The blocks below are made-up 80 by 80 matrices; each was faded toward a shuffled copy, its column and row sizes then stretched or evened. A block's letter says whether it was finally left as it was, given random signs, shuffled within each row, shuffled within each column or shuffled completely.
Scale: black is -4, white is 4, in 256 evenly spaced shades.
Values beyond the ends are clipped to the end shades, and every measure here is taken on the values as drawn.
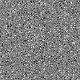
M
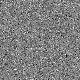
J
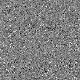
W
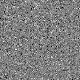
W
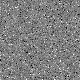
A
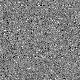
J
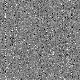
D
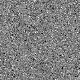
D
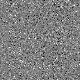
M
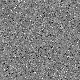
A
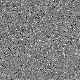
J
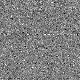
J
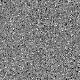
D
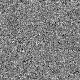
J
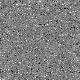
J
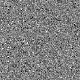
W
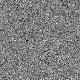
J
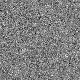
A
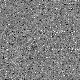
J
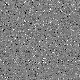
J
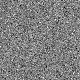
A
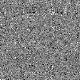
W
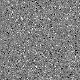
M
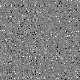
W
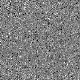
W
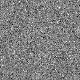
J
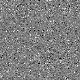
W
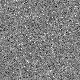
A
